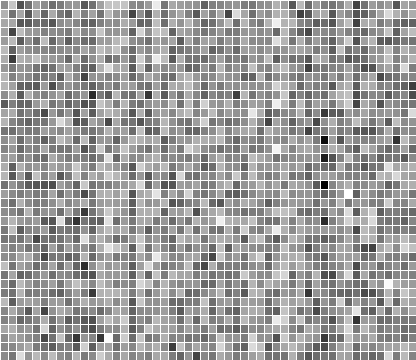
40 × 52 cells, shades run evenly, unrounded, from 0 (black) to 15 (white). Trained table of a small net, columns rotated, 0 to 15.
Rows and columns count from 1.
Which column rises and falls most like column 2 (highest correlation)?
44
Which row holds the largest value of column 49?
32
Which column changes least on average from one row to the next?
33
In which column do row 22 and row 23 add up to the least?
17
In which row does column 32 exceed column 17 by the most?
13
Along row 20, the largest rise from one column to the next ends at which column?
23
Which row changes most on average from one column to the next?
2
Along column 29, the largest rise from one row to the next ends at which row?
3
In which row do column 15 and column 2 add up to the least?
7
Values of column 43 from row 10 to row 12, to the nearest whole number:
10 11 10
